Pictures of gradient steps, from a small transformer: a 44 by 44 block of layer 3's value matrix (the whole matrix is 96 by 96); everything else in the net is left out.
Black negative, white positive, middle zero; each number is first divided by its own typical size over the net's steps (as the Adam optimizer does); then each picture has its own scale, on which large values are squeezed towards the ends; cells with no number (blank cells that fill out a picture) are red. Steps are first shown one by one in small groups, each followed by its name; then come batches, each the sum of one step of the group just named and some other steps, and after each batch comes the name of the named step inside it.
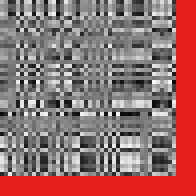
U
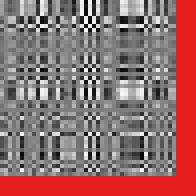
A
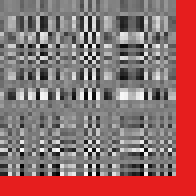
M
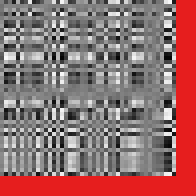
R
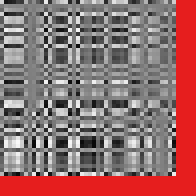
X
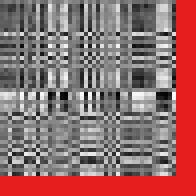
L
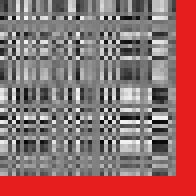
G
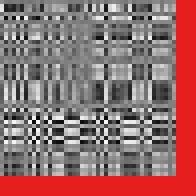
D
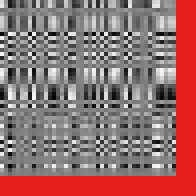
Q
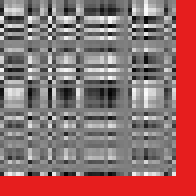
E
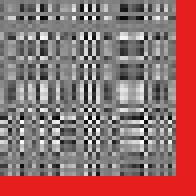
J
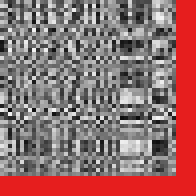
G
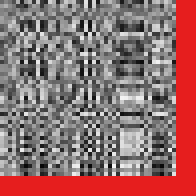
M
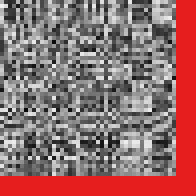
D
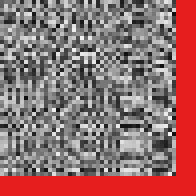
R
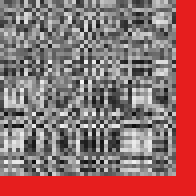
X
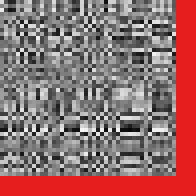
A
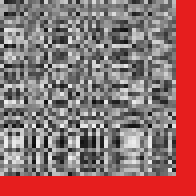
X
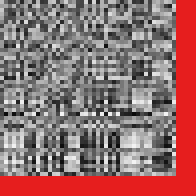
U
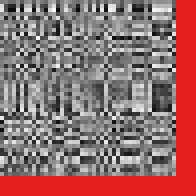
D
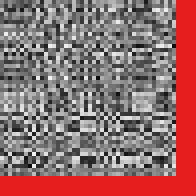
L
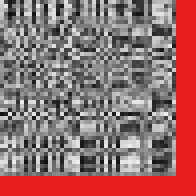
U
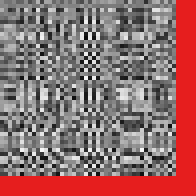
M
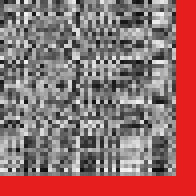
U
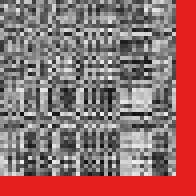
E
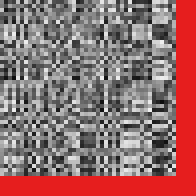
G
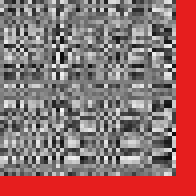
R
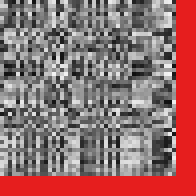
R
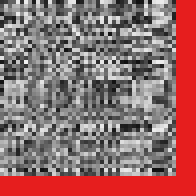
E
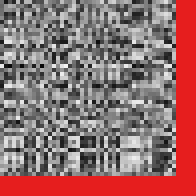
R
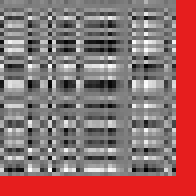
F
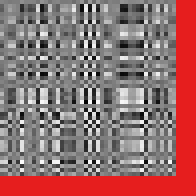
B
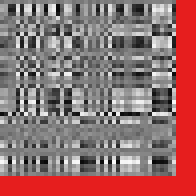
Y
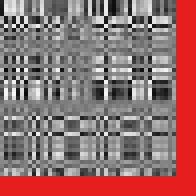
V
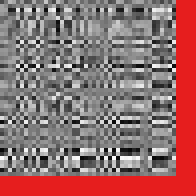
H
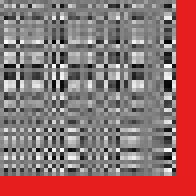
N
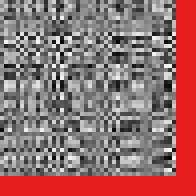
N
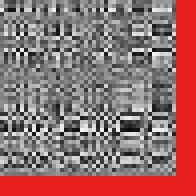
H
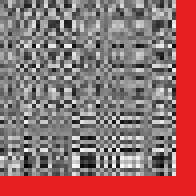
H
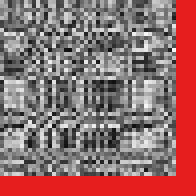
F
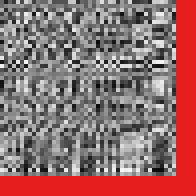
F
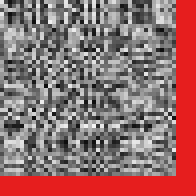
B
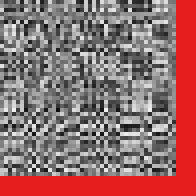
F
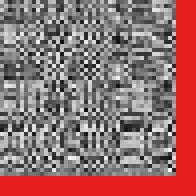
N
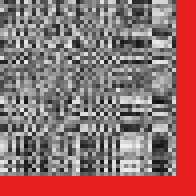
Y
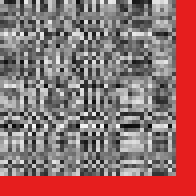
B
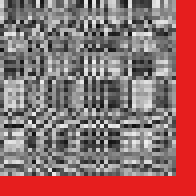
F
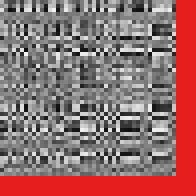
H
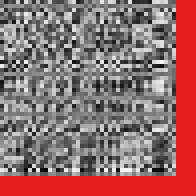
F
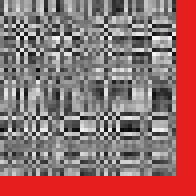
V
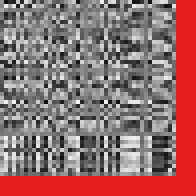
N
